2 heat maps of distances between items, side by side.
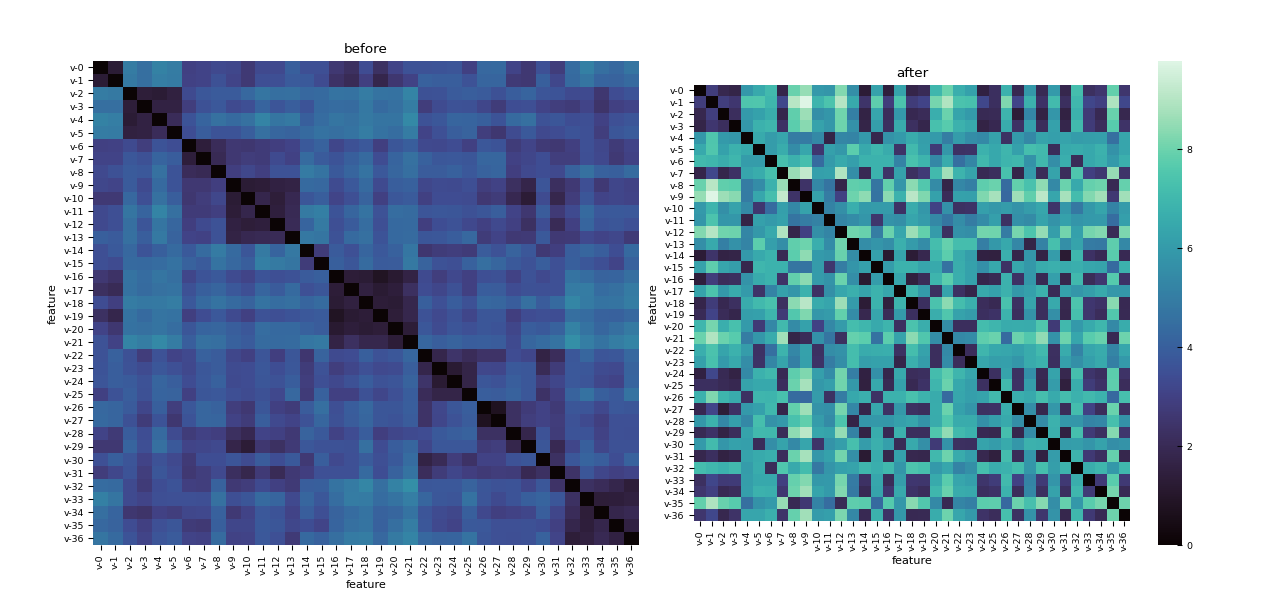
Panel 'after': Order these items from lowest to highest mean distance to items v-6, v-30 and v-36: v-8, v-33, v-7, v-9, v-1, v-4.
v-33, v-7, v-1, v-4, v-8, v-9
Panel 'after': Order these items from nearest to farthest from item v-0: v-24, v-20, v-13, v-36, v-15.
v-24, v-36, v-13, v-15, v-20
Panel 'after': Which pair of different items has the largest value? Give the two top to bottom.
v-1, v-9
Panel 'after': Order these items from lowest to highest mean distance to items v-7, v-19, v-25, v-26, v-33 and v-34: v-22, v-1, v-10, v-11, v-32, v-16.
v-16, v-1, v-11, v-10, v-22, v-32
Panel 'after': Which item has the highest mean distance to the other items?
v-9
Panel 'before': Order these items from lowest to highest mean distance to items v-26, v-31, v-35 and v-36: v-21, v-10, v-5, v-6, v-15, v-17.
v-10, v-6, v-5, v-15, v-17, v-21
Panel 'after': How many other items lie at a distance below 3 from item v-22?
6
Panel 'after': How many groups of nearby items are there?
6
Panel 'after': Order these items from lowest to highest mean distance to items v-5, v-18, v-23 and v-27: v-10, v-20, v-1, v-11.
v-10, v-20, v-1, v-11
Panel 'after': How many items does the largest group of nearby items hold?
17
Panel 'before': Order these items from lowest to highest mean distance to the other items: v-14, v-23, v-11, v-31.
v-31, v-23, v-11, v-14
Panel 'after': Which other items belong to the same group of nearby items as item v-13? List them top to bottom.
v-28
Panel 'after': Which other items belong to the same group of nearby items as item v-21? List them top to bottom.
v-8, v-9, v-12, v-35
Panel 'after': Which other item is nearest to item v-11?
v-4
